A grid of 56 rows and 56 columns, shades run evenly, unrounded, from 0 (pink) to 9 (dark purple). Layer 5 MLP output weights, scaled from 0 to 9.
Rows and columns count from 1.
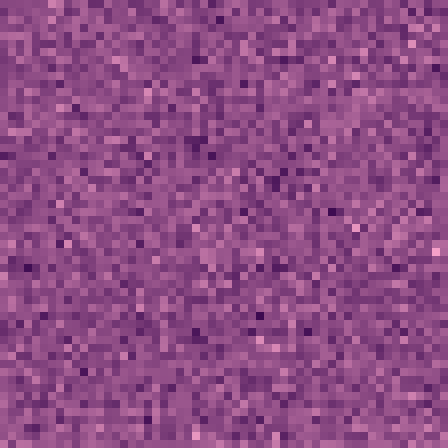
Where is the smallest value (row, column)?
32, 55
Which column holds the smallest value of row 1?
7
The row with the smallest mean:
56
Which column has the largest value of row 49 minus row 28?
54
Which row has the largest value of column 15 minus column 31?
51
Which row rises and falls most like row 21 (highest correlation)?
52
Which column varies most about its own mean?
25
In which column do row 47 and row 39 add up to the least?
36
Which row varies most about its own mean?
8
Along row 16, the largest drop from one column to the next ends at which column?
39
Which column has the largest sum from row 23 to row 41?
35
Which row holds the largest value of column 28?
3
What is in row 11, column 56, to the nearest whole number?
6
